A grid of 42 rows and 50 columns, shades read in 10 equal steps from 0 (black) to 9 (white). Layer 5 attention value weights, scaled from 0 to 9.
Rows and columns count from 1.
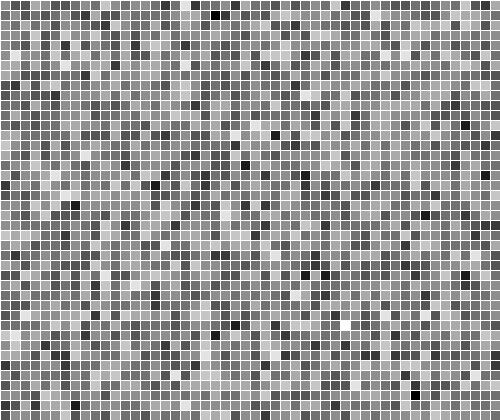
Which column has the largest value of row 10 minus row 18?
31
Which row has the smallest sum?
1
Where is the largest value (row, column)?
33, 35
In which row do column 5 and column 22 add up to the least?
2
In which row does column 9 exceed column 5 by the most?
16
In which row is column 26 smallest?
24
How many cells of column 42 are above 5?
15
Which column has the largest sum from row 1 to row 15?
19
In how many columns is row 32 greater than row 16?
22
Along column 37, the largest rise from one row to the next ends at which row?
37
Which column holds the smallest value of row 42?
27
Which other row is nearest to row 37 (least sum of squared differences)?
42
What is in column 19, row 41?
8
